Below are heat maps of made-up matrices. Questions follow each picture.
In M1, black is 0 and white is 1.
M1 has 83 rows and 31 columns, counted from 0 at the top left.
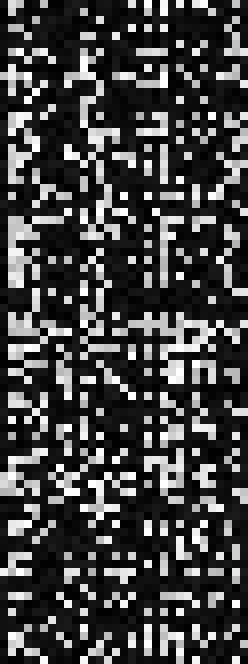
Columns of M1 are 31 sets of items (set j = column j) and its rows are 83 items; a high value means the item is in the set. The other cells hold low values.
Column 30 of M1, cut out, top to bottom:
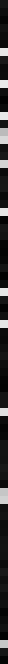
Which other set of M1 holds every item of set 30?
12
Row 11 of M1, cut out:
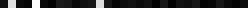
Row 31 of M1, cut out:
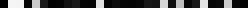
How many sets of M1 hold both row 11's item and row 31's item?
3
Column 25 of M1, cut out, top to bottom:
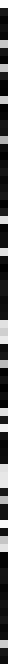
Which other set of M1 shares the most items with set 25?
22
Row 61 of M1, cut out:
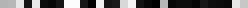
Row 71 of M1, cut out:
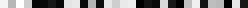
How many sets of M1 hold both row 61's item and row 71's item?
9
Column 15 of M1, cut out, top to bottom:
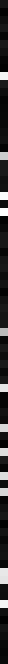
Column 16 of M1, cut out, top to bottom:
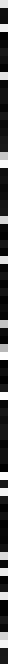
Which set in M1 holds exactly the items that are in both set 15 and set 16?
9
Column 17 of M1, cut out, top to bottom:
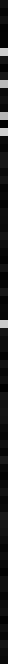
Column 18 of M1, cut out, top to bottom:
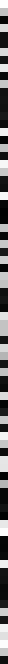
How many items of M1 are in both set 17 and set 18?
4
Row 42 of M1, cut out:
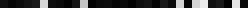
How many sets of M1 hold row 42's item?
6
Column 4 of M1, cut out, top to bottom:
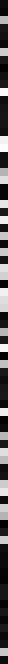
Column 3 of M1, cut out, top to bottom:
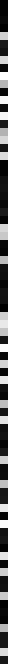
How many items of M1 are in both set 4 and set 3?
9
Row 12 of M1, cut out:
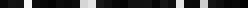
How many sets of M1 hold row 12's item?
5
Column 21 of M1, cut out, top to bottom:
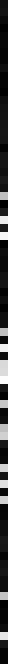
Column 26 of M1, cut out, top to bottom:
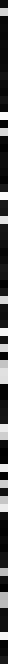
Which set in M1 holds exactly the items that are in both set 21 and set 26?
7
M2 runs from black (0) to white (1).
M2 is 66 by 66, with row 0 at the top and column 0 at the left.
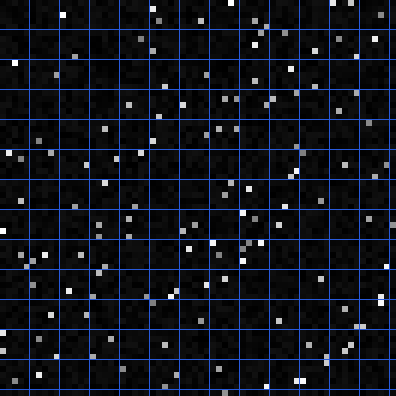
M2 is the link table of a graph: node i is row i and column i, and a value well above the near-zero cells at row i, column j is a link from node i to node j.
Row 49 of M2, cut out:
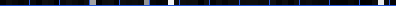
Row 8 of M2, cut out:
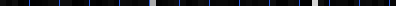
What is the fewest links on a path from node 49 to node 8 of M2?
4
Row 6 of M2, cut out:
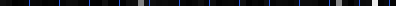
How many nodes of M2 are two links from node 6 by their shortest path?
3
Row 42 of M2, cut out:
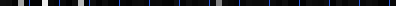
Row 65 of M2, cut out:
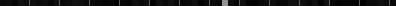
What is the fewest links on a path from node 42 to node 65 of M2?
6
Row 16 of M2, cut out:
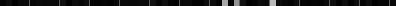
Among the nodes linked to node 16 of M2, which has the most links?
node 37
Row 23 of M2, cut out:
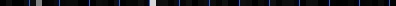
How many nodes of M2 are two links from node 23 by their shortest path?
5
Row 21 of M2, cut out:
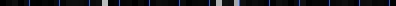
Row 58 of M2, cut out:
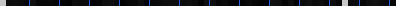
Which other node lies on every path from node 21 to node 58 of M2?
node 17
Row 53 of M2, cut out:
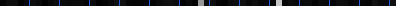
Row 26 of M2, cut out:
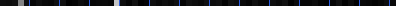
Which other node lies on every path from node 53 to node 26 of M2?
node 3
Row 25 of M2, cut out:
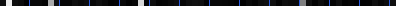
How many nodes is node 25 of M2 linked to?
4
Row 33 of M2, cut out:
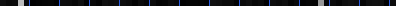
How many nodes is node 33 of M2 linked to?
2
